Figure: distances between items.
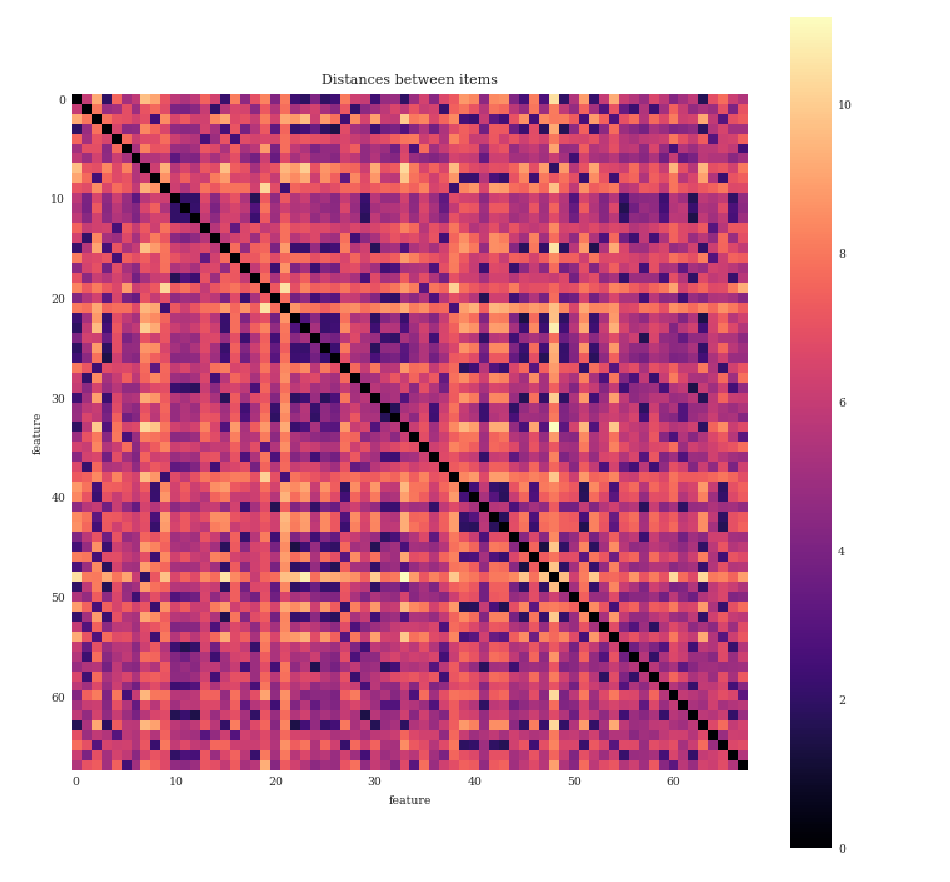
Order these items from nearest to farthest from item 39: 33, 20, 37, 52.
20, 37, 52, 33
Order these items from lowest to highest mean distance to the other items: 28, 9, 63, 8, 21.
63, 28, 8, 9, 21
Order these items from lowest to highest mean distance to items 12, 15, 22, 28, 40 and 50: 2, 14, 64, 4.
14, 64, 4, 2
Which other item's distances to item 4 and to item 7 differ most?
48
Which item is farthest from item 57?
21
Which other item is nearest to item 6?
50
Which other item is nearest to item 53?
58
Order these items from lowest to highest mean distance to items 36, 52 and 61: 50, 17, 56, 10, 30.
17, 30, 50, 10, 56
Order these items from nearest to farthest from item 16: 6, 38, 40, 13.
13, 40, 6, 38
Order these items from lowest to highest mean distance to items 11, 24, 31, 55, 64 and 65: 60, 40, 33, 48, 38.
40, 60, 33, 38, 48
